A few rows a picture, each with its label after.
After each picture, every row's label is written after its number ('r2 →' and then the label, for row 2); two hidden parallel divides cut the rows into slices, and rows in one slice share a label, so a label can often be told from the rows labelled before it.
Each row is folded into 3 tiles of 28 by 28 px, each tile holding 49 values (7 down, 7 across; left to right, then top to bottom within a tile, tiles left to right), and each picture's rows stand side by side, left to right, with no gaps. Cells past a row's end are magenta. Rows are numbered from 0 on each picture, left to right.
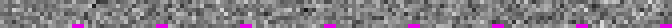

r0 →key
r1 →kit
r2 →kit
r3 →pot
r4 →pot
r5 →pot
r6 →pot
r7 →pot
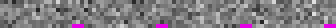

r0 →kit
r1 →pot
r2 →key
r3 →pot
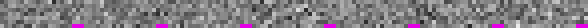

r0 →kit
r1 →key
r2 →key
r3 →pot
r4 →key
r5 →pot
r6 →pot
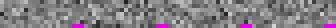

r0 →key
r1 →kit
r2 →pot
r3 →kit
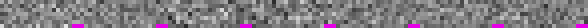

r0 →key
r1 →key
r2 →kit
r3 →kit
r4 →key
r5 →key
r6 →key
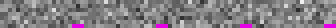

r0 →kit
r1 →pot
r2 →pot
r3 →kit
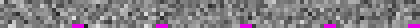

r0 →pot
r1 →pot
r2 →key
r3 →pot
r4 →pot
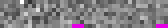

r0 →pot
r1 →key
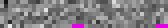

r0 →pot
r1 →kit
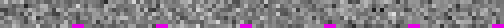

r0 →pot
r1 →kit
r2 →pot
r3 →key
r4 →kit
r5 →key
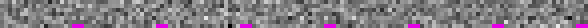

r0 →pot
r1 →kit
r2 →kit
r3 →pot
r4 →kit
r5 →pot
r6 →pot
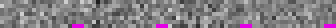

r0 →key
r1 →kit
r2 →kit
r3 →key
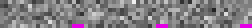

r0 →pot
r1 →kit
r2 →kit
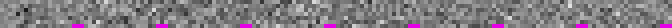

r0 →key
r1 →pot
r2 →pot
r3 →pot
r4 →key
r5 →key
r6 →key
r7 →key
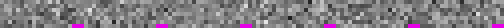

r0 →kit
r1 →kit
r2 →key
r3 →pot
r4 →pot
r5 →kit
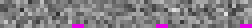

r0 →pot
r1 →kit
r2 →kit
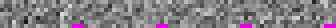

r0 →pot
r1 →pot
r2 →pot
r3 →kit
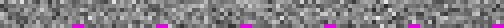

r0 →pot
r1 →kit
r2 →kit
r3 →kit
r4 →kit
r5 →kit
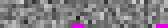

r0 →pot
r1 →kit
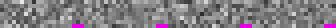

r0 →pot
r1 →key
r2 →kit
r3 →key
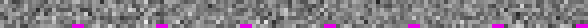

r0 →kit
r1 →pot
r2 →key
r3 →pot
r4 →key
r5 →key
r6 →pot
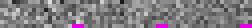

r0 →kit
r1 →key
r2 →key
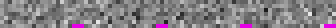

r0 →pot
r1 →pot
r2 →pot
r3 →kit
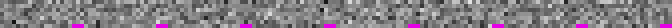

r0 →kit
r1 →kit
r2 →pot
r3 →kit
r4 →pot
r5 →kit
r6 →kit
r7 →pot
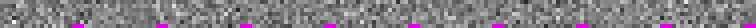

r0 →pot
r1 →key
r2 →kit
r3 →key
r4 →kit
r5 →key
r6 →kit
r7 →key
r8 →pot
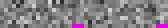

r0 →kit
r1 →kit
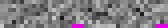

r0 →kit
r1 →pot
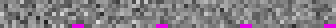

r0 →pot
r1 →pot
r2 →key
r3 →key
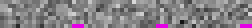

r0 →key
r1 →kit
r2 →kit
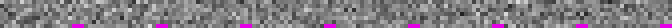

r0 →pot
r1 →pot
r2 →key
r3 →key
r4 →key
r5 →kit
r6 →pot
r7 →kit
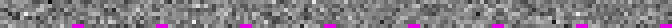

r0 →pot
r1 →kit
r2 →kit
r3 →pot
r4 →key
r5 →pot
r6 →kit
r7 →key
